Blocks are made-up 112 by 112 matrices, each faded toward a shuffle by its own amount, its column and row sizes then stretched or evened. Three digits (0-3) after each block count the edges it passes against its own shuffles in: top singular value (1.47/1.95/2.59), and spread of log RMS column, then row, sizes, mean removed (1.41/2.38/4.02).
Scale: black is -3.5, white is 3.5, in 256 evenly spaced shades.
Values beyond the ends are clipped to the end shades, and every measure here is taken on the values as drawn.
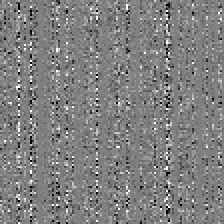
1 3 1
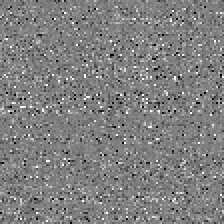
1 0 2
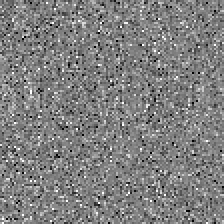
1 1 0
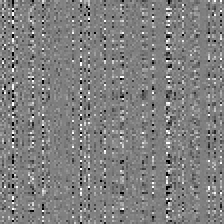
3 3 1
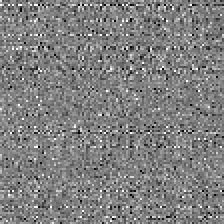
3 1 2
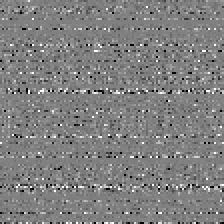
1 0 3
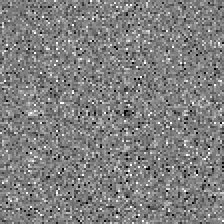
1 1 1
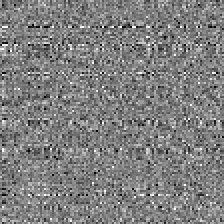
3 1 2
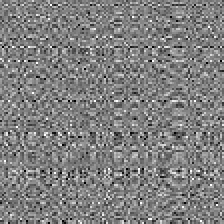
3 0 2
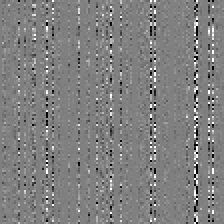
3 3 0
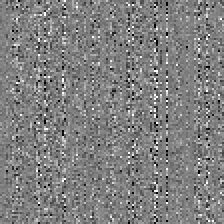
1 3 0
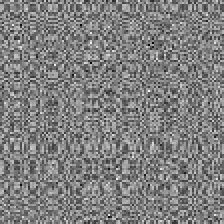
3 0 0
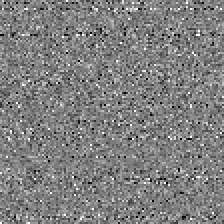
0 0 2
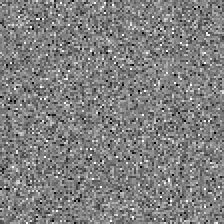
0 0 0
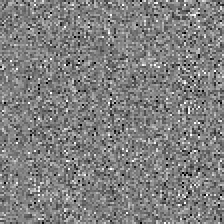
0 2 1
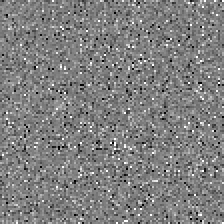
0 1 1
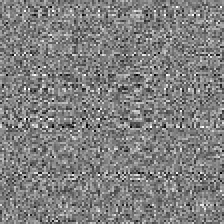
3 1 2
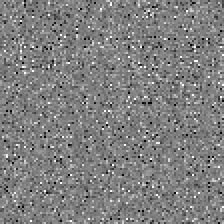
0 1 1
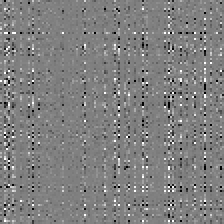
3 3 2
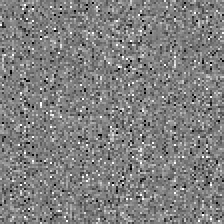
0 2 0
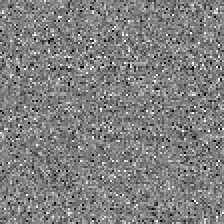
1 1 1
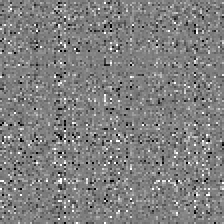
0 2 2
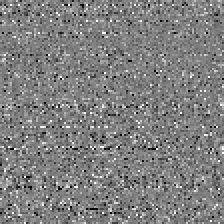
1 0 2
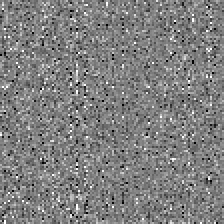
1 2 0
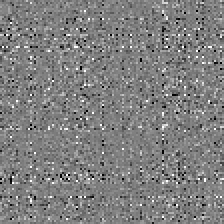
0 2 2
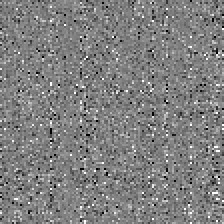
0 2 1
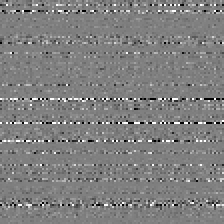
3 0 3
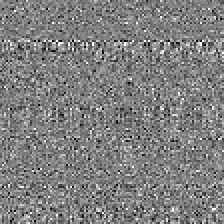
3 0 2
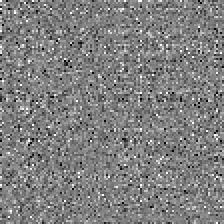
2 1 1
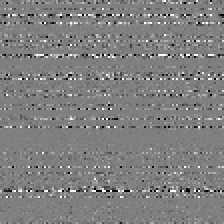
2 1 3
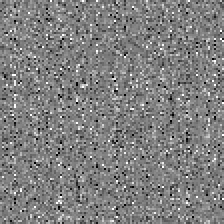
1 2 0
